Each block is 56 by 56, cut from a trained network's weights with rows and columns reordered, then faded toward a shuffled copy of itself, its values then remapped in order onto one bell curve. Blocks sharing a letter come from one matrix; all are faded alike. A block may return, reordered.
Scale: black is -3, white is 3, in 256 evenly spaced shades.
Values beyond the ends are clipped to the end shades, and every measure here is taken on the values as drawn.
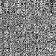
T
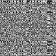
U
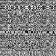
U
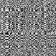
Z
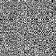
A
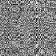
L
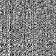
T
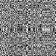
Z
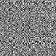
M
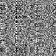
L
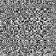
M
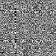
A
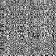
T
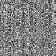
T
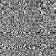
A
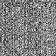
T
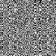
Z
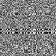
A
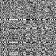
A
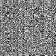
T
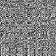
M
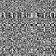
Z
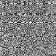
A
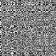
M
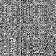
T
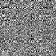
A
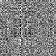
L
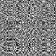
Z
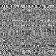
M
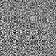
L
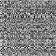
U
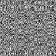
L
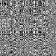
Z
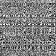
U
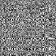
M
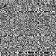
A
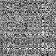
U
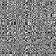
Z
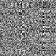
L
